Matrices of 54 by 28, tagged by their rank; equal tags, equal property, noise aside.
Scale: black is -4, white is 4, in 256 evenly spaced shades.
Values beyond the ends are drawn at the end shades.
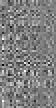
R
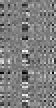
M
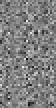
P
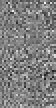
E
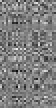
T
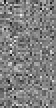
E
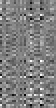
M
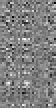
R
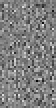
P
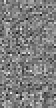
E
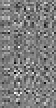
R
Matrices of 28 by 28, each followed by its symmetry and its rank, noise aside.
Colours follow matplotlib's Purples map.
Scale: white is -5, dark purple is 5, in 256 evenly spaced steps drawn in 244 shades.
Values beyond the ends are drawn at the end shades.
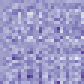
no symmetry, rank three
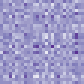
antisymmetric, rank two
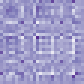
symmetric, rank two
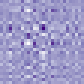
antisymmetric, rank two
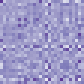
symmetric, rank three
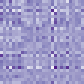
no symmetry, rank two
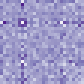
symmetric, rank four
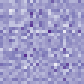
no symmetry, rank four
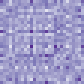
symmetric, rank three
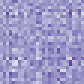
no symmetry, rank three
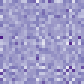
no symmetry, rank three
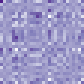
symmetric, rank three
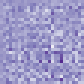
no symmetry, rank four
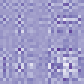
no symmetry, rank two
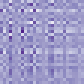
antisymmetric, rank two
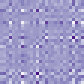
symmetric, rank two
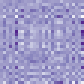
no symmetry, rank two
